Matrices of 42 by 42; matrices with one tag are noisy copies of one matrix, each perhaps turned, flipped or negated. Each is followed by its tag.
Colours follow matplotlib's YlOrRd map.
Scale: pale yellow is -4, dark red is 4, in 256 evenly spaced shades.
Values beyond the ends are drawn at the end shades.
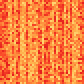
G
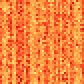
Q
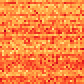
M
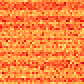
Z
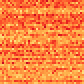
M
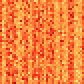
Z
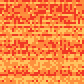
M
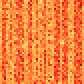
Z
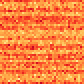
Q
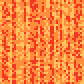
Q
